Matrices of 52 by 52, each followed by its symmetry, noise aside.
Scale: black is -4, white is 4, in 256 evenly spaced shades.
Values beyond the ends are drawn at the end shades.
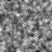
no symmetry.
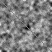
symmetric.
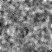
no symmetry.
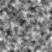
symmetric.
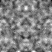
mirrored left to right.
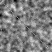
symmetric.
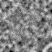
symmetric.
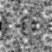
mirrored top to bottom.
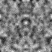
mirrored left to right.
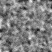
antisymmetric.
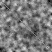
symmetric.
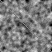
symmetric across the other diagonal.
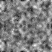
mirrored top to bottom.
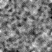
symmetric.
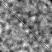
symmetric across the other diagonal.
